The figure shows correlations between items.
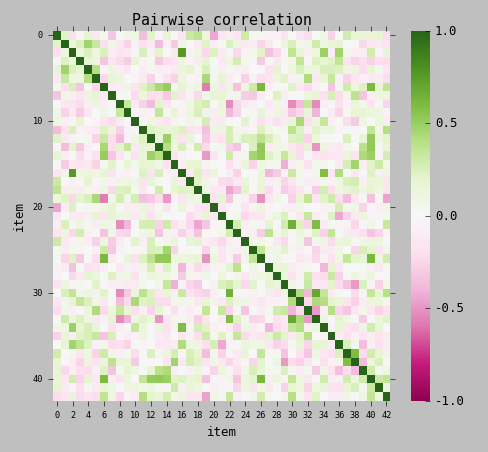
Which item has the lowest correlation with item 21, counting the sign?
36
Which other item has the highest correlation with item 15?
38
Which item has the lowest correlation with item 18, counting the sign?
22
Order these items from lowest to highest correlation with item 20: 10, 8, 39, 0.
0, 39, 10, 8
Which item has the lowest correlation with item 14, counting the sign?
19
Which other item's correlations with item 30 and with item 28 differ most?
33
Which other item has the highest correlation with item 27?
23
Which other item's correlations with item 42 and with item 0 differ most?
11
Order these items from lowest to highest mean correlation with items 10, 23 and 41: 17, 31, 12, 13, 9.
13, 9, 17, 12, 31
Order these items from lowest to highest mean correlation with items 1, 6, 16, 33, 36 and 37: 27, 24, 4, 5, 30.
27, 5, 24, 4, 30
